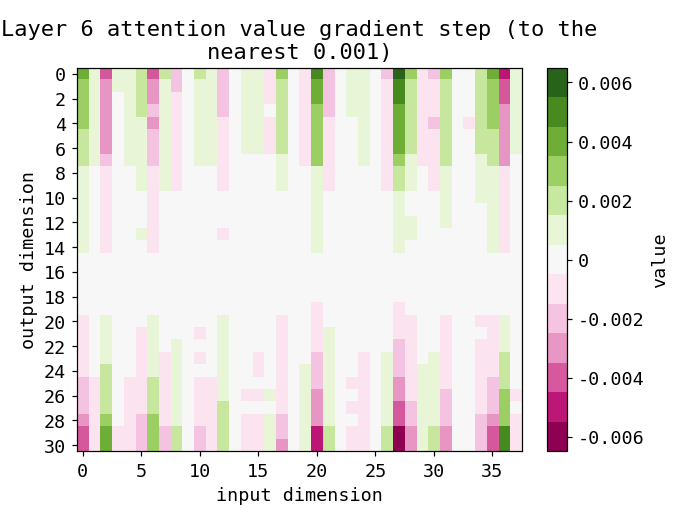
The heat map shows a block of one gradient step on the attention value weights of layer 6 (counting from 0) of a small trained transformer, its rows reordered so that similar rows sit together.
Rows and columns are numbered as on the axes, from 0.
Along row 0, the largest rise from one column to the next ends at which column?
27
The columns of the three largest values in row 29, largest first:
36, 2, 6
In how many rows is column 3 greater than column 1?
4
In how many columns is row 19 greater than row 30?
20
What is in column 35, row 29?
-0.004
